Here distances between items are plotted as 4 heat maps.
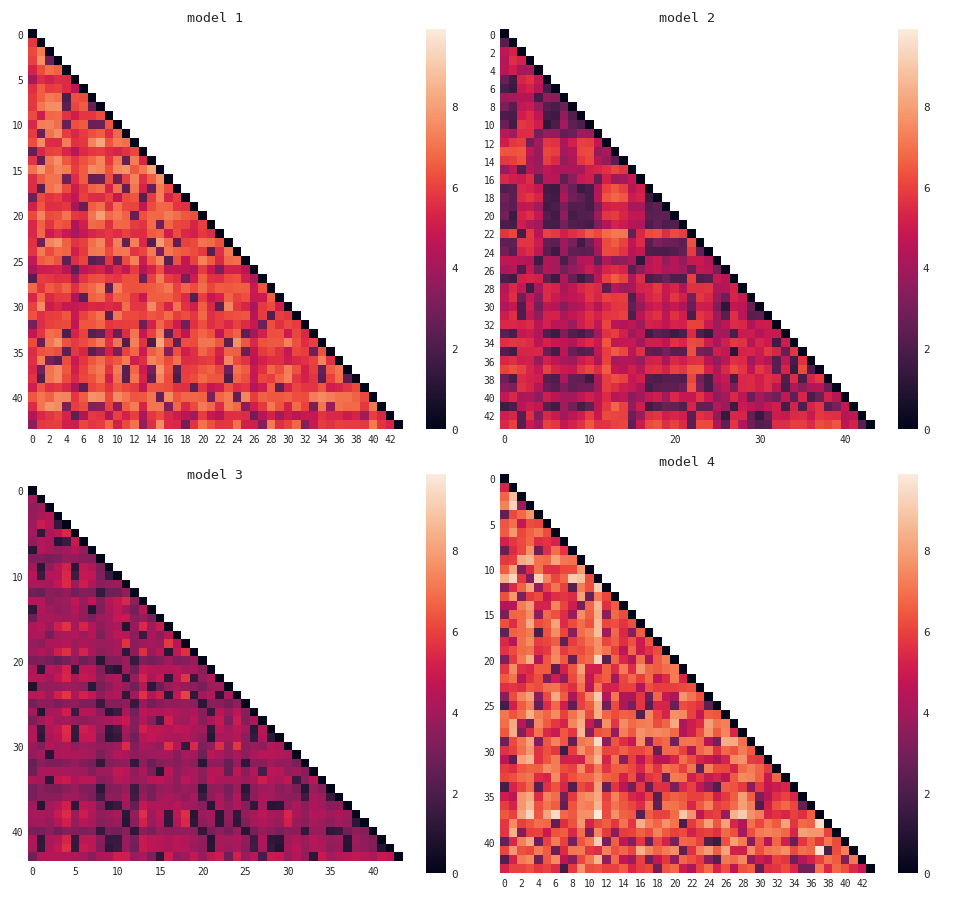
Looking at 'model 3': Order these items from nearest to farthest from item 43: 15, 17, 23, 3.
15, 23, 17, 3
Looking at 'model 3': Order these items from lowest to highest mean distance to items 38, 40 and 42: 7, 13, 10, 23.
10, 23, 7, 13
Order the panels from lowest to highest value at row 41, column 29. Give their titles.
model 3, model 2, model 1, model 4
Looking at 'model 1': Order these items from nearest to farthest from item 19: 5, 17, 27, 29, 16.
29, 5, 27, 17, 16
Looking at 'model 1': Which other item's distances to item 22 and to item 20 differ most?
30
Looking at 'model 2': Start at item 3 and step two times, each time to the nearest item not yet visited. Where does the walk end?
12
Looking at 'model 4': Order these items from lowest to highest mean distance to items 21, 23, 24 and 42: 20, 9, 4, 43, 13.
4, 20, 43, 13, 9
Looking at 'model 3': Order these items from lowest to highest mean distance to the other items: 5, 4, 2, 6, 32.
32, 5, 2, 6, 4
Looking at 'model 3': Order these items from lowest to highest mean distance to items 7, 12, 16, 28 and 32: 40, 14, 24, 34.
40, 14, 24, 34
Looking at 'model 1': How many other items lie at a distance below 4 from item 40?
3
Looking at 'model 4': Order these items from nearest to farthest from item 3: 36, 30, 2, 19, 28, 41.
2, 28, 41, 19, 30, 36
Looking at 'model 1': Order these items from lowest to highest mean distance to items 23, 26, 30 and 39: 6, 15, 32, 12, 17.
6, 17, 32, 12, 15
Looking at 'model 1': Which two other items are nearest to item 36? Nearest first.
3, 2
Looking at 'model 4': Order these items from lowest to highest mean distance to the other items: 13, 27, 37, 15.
15, 13, 27, 37
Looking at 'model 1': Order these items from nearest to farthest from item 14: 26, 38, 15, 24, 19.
38, 26, 19, 24, 15
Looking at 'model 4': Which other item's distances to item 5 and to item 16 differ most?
37
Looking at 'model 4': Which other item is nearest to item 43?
7
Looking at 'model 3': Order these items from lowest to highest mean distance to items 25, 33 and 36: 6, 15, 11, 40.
40, 15, 6, 11
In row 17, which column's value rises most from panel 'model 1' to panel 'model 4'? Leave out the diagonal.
11
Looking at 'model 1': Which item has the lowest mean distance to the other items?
26
